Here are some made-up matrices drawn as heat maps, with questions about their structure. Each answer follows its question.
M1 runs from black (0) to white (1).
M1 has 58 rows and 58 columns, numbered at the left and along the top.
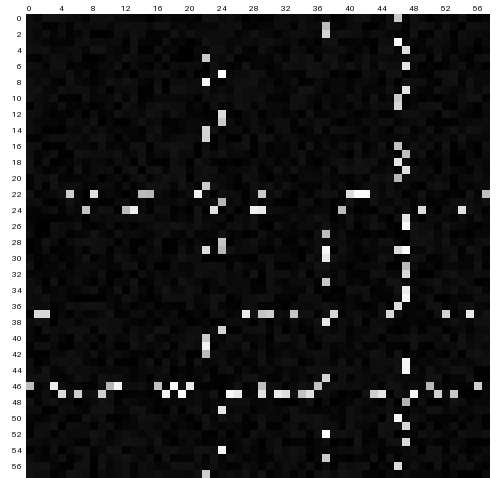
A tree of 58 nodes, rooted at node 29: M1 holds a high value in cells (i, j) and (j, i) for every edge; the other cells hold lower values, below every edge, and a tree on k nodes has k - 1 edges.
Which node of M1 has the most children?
47
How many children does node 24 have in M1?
8
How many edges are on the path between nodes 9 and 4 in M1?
2
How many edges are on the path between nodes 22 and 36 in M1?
3
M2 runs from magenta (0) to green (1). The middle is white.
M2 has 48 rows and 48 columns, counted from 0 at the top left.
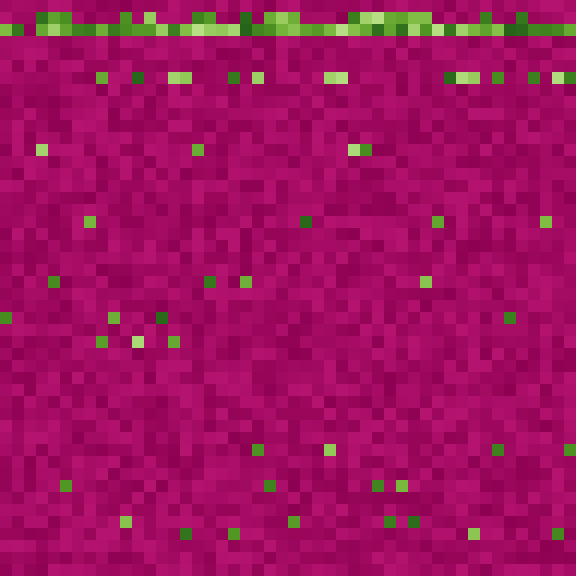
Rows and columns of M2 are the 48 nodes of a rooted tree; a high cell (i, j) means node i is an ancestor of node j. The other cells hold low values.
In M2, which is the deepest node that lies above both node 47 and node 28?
6
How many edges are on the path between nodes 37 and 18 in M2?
3
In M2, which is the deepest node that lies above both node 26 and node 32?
2
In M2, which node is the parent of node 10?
43
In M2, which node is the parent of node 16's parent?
1
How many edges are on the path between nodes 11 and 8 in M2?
2
